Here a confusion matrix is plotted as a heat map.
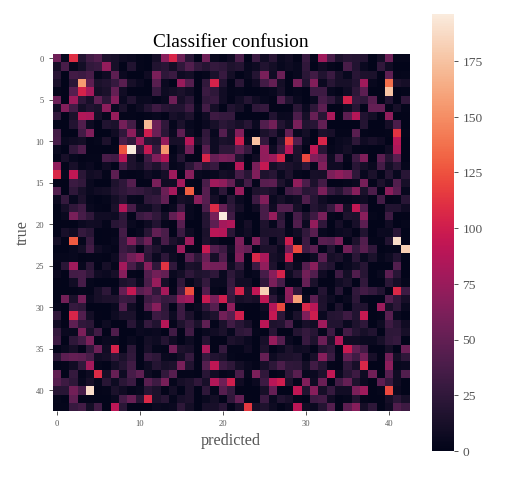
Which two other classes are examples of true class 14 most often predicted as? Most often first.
0, 2
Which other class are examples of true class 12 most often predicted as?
30
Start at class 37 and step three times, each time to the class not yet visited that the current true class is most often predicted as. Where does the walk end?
21
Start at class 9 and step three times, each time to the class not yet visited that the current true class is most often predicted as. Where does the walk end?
13
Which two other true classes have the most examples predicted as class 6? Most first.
1, 12
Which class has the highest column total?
25
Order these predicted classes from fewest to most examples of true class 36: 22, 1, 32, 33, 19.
22, 19, 33, 1, 32
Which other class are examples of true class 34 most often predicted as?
26
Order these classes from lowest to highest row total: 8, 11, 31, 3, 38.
8, 38, 31, 3, 11
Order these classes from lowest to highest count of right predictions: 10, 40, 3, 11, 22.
22, 10, 11, 40, 3
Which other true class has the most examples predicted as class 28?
10
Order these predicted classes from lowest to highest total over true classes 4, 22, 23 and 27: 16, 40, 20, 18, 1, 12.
1, 20, 16, 12, 18, 40
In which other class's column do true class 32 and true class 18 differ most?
19
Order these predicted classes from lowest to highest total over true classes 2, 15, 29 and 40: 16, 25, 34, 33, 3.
34, 33, 16, 3, 25
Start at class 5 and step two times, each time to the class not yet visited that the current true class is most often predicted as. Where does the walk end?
7
